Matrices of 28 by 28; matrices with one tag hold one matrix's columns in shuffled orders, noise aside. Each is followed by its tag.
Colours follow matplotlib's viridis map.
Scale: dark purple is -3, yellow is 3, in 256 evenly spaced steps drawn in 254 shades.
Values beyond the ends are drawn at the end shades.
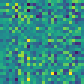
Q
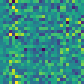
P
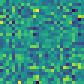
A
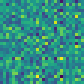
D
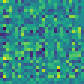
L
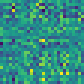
Q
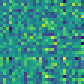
D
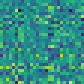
A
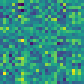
Q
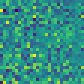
A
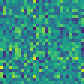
L
